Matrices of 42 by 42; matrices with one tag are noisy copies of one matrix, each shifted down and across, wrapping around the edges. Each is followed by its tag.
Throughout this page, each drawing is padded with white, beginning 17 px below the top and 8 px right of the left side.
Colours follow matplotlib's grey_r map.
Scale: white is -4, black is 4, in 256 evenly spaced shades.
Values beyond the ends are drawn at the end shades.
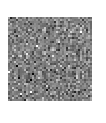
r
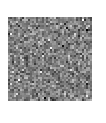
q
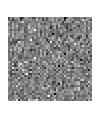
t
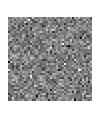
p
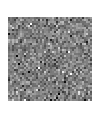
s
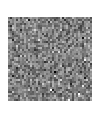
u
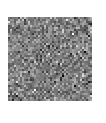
s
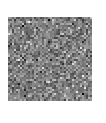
p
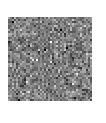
t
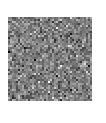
r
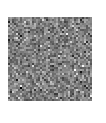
p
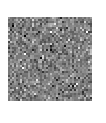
s
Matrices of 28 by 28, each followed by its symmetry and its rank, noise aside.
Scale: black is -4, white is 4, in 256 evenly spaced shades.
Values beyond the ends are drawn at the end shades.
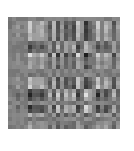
no symmetry, rank one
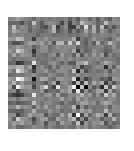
no symmetry, rank three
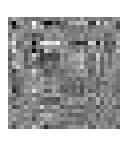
no symmetry, rank two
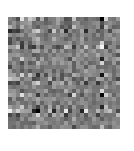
antisymmetric, rank two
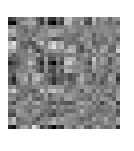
no symmetry, rank two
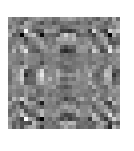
antisymmetric, rank two
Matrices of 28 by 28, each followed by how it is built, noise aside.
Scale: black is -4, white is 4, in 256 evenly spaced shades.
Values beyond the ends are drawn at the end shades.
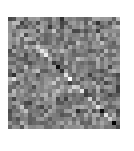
diagonal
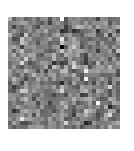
uneven columns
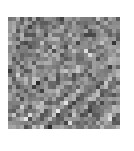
Hankel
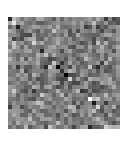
diagonal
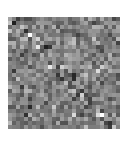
banded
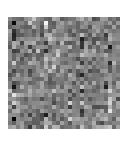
uneven columns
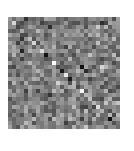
diagonal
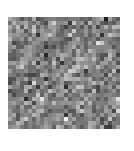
Hankel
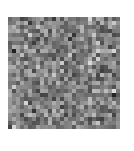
repeating rows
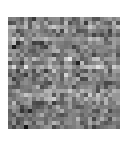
blocks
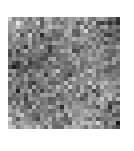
smooth
